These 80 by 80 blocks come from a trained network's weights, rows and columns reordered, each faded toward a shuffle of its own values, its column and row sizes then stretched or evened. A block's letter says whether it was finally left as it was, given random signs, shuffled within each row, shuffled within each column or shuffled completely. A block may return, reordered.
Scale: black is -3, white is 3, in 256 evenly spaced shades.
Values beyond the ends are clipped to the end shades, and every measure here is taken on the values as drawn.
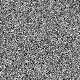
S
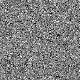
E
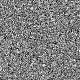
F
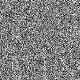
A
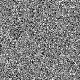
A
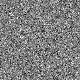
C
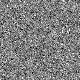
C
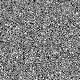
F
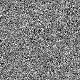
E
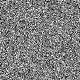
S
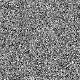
E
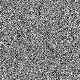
E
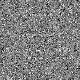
E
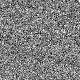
S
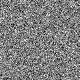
S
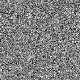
E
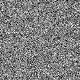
C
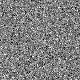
F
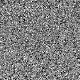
E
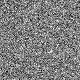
S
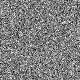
S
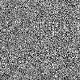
A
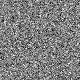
S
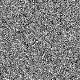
C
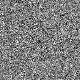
E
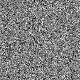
C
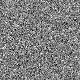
S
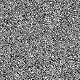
E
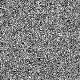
C
